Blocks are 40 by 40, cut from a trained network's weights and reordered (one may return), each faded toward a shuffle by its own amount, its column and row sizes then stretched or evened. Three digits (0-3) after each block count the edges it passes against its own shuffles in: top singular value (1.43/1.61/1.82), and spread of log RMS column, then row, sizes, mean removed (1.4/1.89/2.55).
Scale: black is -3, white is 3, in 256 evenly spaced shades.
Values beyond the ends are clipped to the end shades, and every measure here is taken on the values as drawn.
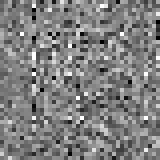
0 2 0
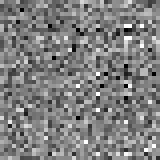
1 1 0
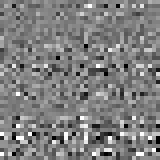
1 1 3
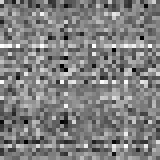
2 1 2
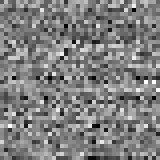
0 0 2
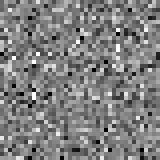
0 0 1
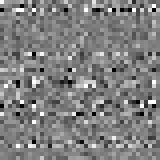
1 1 3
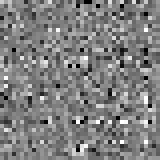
1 2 2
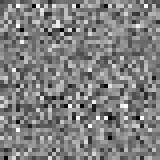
1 0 2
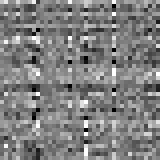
3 3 0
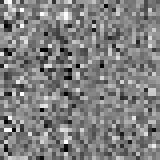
2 2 0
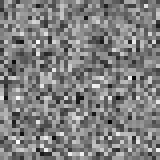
2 1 1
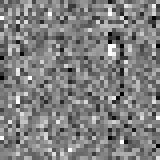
1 2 0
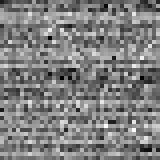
3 1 0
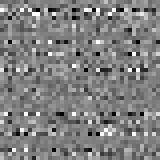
1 1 3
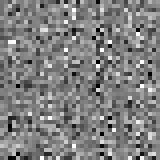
1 3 1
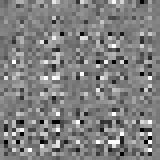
2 3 3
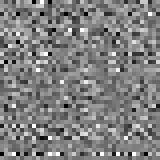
3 0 3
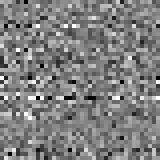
2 1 2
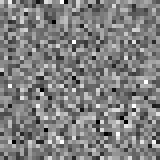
1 0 1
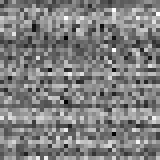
3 1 0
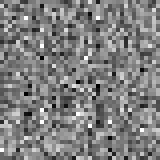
1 1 0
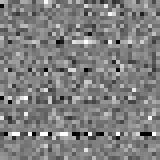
2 0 3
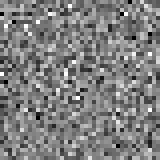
0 0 0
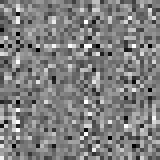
2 3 1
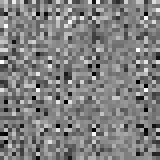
2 3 2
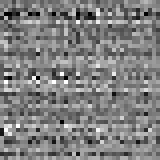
3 2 2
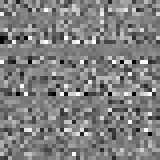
0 0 3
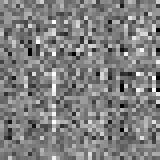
2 1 2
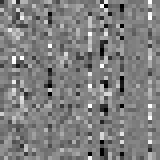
0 3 0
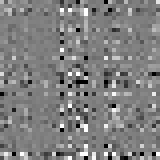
0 3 3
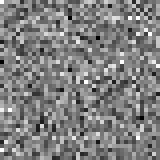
0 0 0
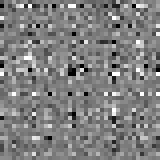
2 2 3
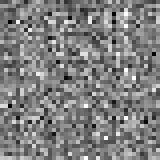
0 0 1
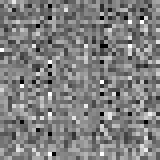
0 2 0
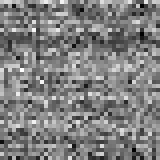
2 0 1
